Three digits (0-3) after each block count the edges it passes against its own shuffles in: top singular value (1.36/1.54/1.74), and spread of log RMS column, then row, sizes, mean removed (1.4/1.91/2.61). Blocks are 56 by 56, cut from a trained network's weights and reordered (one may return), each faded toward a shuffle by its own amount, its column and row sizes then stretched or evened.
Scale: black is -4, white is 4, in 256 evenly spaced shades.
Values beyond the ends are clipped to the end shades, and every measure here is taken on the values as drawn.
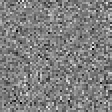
1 1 0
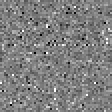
0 0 1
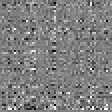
3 2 3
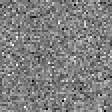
0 1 0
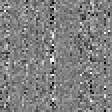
1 3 0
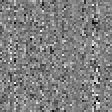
0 3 0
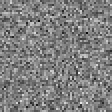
1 0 0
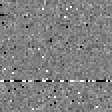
3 0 1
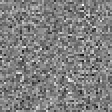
2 1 0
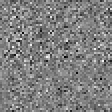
2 2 2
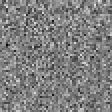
1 1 0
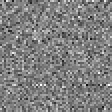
1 0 1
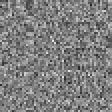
3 0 0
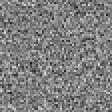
2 0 1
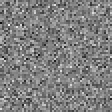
1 0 1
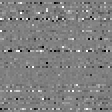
1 0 3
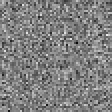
2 1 0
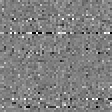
2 1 2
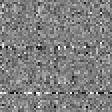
3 1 2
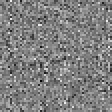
2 2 0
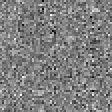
1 2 0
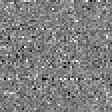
0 0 2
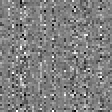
2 3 1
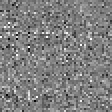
1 2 2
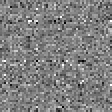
2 1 2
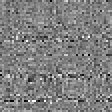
3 0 3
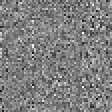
0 2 0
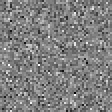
0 2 0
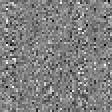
0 3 0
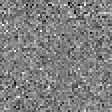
1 1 1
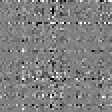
1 2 3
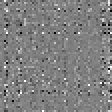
1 3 2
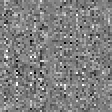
1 3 1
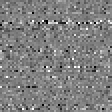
1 0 3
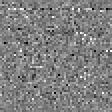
0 0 2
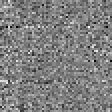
2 1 2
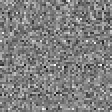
2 0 2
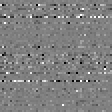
2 0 3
